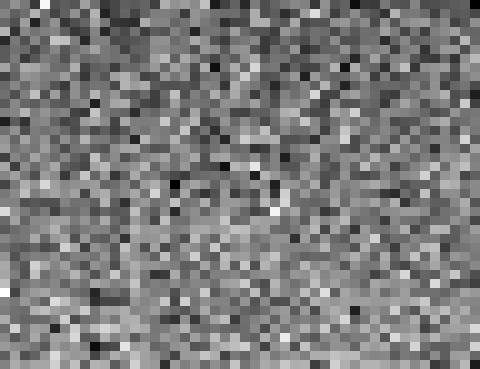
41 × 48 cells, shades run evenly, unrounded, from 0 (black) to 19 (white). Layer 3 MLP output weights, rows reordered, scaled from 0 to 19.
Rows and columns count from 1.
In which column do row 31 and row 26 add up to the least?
42
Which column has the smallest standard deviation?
37
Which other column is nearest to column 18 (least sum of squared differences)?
24
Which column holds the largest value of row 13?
36
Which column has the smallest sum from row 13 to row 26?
33
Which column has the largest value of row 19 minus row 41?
44
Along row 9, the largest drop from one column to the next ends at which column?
31
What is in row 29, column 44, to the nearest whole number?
13
